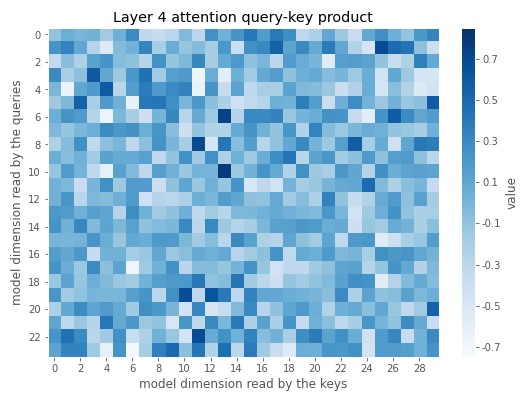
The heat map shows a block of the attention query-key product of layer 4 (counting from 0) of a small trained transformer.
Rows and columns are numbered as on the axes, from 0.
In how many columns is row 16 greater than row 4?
19
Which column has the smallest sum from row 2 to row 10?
21
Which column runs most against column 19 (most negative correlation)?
14
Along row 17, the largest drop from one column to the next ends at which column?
6
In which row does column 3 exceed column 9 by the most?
3
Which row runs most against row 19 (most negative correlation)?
20
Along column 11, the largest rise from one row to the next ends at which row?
22
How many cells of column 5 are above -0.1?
18
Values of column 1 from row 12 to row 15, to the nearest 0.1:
0.2 0.2 0 0
